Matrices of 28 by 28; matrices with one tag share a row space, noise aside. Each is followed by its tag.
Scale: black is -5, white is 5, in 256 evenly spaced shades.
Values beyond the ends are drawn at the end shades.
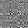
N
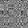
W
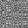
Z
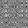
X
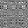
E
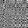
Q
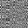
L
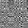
W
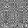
X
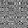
W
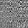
N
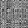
Z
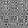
X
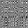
X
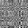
W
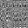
Z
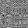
Z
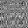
E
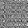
Q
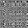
Q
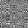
L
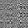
N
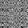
W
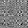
W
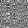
L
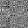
L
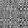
N
